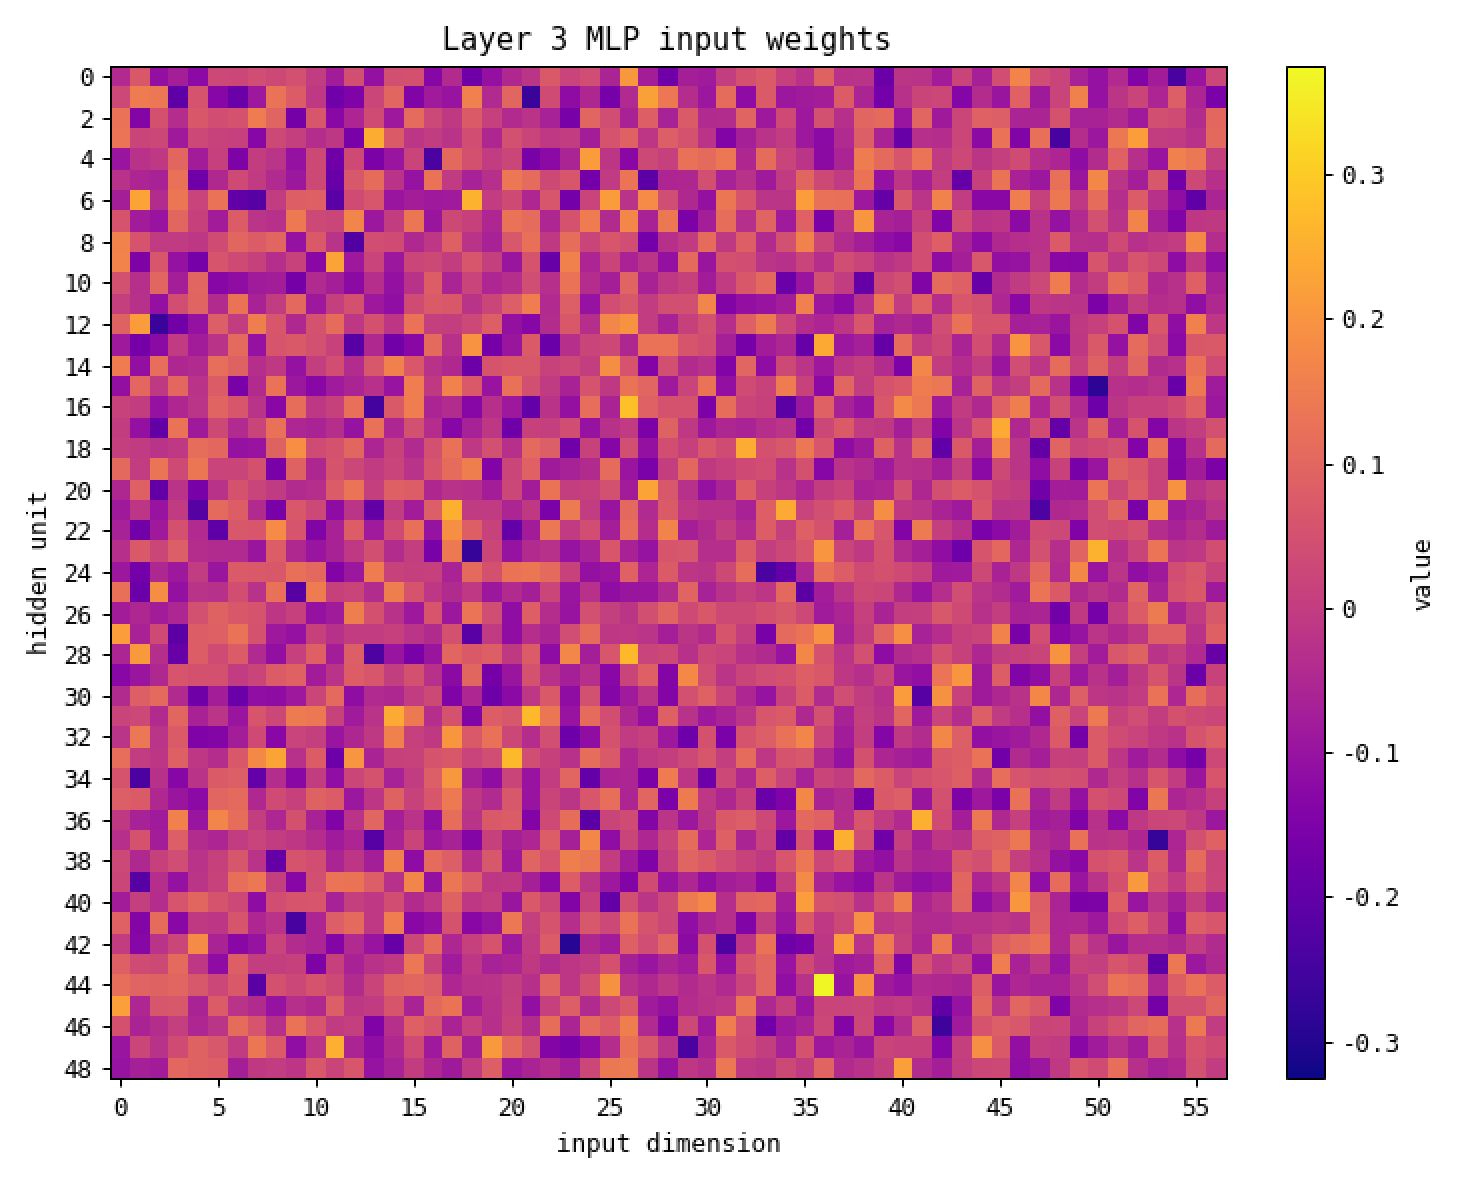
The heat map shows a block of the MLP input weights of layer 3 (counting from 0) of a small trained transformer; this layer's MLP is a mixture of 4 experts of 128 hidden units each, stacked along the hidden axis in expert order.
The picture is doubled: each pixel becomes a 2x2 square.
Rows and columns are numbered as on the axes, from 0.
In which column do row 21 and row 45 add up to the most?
17
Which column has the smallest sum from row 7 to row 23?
54
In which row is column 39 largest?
21
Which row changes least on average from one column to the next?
48
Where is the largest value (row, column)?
44, 36
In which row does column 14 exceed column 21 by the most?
1
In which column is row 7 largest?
38
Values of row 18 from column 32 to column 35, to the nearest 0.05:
0.25 0.05 0.05 0.15
